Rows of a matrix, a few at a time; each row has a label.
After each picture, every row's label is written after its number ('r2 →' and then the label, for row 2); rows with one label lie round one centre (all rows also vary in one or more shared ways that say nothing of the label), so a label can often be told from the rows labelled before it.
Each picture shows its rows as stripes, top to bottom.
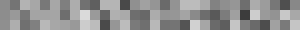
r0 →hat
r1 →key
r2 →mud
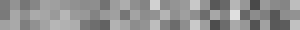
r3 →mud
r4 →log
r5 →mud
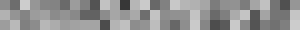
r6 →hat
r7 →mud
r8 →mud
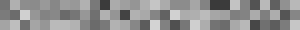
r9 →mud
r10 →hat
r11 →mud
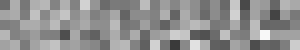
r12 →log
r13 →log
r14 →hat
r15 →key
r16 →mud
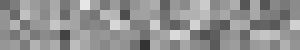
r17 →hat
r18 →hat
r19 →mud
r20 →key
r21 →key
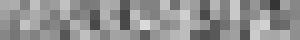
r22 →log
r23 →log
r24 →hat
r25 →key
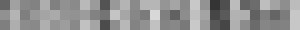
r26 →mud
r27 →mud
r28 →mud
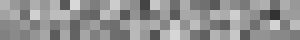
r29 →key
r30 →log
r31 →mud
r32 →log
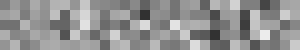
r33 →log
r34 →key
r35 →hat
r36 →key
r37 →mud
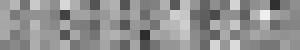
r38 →log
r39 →key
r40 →log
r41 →key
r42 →log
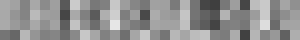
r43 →key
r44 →key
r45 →key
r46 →hat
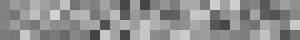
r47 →log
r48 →hat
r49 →mud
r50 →hat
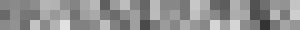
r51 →mud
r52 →mud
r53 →log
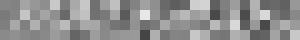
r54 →hat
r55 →hat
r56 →log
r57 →mud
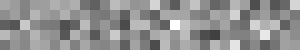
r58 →mud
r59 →log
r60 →hat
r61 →key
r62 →log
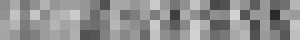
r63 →mud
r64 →log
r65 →mud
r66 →mud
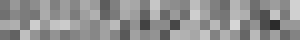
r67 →mud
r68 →mud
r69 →log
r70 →hat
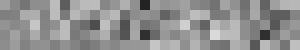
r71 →key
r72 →hat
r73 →log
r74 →log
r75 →mud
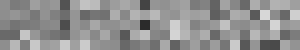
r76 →key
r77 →mud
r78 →key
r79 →hat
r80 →log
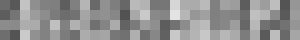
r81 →hat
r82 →hat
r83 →hat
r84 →hat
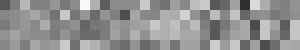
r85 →hat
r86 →log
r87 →mud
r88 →mud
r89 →log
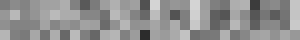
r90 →mud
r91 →mud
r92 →mud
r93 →key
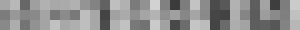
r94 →mud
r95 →mud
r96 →mud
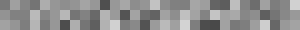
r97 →mud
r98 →log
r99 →key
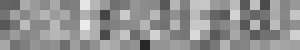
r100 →hat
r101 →mud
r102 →hat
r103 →mud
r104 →key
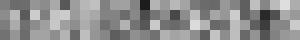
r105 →key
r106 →log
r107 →mud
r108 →log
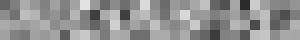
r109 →hat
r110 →hat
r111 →mud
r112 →key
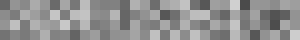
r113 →log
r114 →hat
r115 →log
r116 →mud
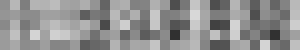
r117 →mud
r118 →mud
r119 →mud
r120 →log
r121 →mud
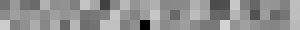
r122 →mud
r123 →mud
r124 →key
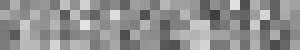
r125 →log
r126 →key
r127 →hat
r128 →hat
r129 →hat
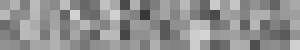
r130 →log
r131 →key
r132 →hat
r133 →hat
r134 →mud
